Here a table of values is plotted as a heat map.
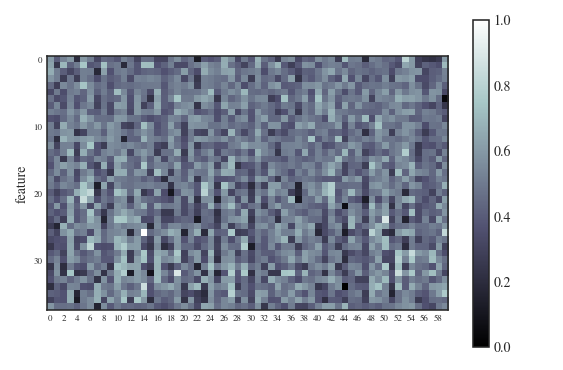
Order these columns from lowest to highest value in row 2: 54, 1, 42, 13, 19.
13, 19, 1, 54, 42
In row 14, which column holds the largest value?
53
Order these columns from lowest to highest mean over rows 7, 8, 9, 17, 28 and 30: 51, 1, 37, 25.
25, 37, 51, 1
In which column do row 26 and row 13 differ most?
14
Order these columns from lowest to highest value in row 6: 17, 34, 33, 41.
33, 34, 17, 41
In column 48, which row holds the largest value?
26
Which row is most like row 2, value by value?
37
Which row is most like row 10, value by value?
12
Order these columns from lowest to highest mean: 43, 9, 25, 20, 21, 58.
25, 20, 9, 43, 58, 21
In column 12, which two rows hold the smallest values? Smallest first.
32, 26
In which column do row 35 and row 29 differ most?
59
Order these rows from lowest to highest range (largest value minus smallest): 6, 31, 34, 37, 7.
7, 37, 31, 6, 34
